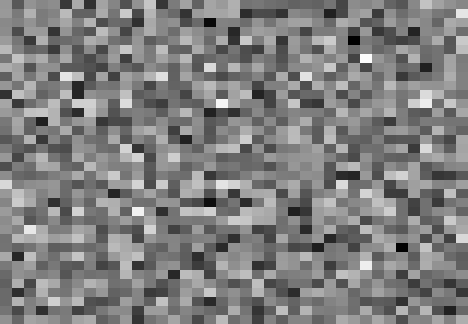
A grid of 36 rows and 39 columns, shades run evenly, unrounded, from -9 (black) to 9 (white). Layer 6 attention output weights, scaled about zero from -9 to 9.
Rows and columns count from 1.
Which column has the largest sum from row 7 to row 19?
25
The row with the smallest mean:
28
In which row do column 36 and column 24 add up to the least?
8
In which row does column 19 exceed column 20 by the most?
5
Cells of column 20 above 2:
11
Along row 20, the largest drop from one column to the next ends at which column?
18
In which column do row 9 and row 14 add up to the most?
26
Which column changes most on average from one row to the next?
7
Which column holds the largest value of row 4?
9
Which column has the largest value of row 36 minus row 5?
30
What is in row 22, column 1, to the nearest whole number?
2
